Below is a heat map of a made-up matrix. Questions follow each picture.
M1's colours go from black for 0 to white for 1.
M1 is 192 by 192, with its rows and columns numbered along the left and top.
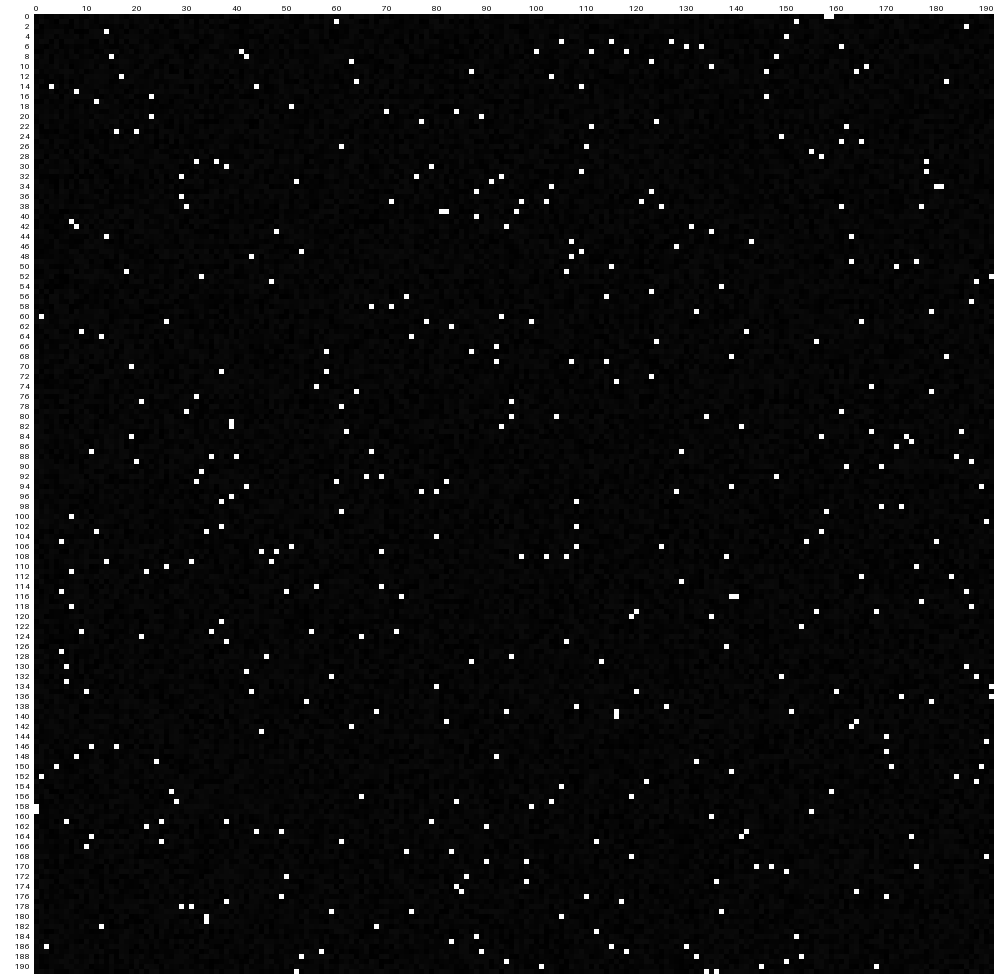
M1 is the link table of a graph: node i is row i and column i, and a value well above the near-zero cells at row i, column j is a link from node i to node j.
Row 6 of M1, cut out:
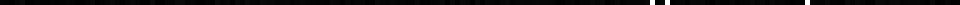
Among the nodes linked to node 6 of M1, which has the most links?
node 161
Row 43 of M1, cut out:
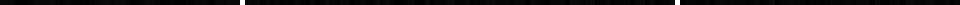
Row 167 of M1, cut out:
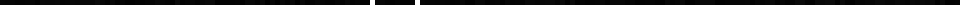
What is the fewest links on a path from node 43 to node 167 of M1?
7
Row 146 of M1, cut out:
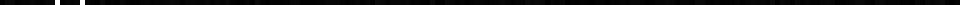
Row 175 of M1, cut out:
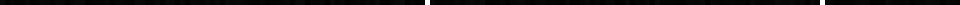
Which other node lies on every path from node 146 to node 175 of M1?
node 164
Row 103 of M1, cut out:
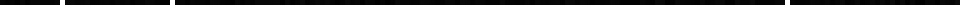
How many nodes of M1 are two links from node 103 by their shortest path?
5
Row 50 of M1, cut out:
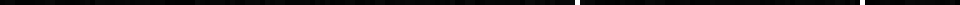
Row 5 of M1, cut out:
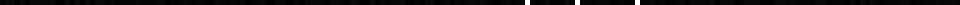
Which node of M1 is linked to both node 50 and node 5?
node 115
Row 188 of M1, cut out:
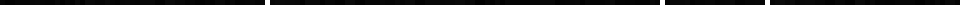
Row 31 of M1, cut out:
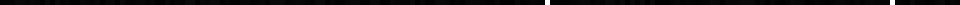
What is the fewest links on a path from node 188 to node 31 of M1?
4
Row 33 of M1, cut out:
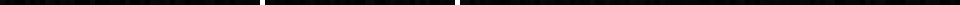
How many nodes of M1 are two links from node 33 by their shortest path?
1
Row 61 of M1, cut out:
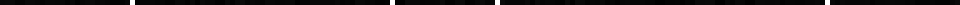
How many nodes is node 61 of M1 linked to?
4
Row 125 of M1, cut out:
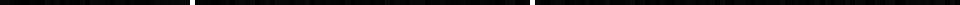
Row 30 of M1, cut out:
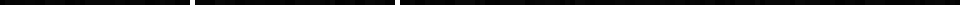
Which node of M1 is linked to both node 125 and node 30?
node 38
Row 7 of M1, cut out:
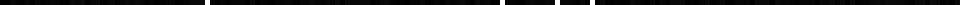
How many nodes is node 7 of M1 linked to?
4
